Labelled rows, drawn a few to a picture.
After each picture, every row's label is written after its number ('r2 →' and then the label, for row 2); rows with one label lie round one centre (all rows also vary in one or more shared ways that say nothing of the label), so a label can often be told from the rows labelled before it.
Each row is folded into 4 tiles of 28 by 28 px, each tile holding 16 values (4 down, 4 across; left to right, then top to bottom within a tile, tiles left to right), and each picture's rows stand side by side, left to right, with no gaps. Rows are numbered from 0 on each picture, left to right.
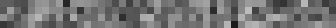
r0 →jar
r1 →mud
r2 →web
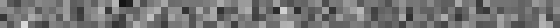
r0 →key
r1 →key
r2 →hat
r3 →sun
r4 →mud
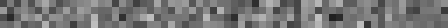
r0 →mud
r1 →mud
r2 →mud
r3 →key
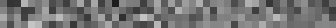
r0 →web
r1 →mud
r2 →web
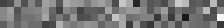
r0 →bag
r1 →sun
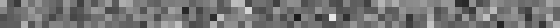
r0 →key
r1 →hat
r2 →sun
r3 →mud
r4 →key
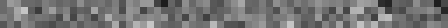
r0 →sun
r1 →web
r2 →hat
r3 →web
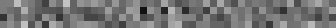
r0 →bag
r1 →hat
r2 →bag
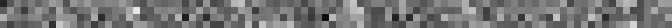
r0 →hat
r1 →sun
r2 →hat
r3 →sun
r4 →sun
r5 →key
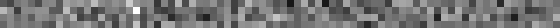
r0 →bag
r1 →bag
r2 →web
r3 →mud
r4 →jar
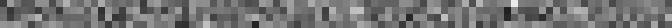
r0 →mud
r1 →mud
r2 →mud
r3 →sun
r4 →bag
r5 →sun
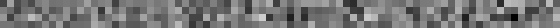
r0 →mud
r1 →hat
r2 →jar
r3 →key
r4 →jar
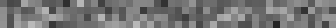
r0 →web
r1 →web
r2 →sun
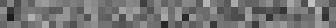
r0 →mud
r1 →sun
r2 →mud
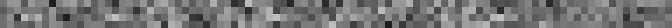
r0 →jar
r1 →hat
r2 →web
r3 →sun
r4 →web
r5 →jar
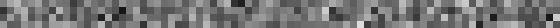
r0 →hat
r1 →mud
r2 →key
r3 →key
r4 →hat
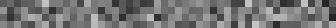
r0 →mud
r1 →mud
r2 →web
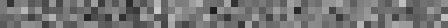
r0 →bag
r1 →mud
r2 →key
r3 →key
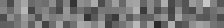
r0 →bag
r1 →bag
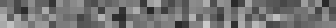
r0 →web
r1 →mud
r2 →web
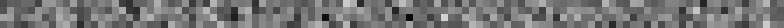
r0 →hat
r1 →key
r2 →mud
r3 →sun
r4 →bag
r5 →sun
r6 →mud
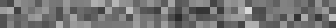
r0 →bag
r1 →jar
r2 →sun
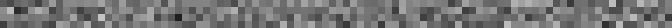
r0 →bag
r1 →jar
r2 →bag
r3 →bag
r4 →bag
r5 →bag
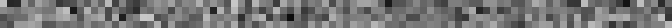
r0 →key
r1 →mud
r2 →jar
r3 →web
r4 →mud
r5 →web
